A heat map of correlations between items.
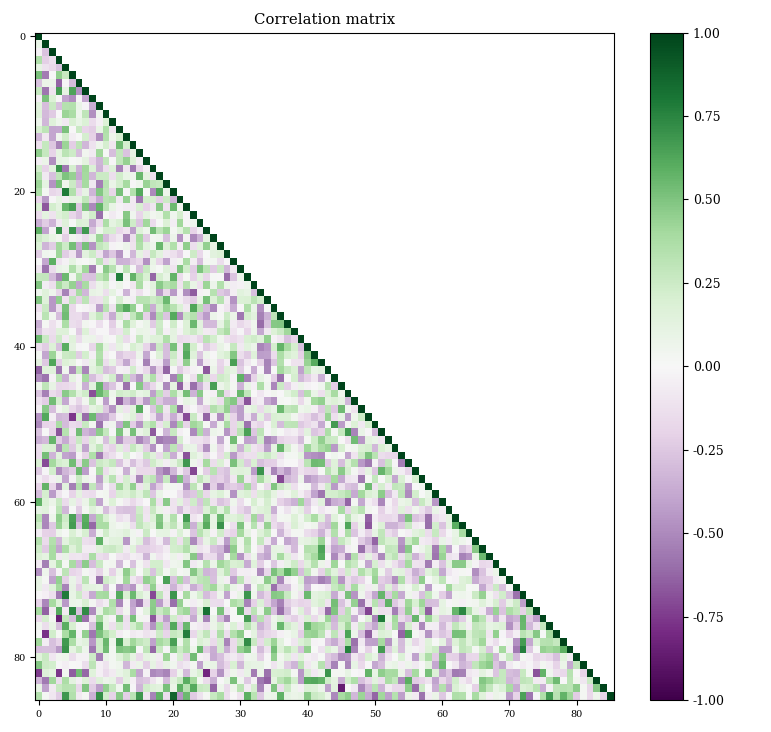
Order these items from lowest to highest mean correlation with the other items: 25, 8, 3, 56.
8, 56, 3, 25
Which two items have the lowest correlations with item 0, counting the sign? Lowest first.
82, 43
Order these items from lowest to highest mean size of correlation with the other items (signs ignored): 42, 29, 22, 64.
64, 29, 42, 22
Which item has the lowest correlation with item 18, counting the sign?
52
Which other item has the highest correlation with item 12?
31
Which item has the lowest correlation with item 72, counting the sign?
17
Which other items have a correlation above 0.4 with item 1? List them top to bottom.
8, 48, 49, 54, 58
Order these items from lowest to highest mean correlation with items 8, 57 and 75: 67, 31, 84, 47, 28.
28, 84, 47, 67, 31
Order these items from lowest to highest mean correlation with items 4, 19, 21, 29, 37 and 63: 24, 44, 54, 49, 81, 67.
49, 54, 81, 67, 44, 24
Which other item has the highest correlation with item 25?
74
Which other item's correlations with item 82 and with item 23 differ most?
56
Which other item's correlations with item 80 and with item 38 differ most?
60
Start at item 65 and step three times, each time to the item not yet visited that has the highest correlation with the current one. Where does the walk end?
20
